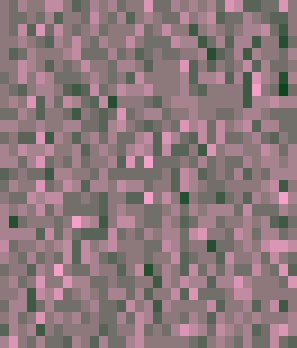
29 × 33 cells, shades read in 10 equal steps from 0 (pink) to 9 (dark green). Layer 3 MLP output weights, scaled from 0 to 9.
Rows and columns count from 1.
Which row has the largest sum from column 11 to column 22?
5
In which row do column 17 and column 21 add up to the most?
23
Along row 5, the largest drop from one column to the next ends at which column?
29
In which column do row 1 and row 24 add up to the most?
18
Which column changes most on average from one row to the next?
32
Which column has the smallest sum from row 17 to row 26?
19
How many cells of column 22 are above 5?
4
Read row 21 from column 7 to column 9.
3 2 6
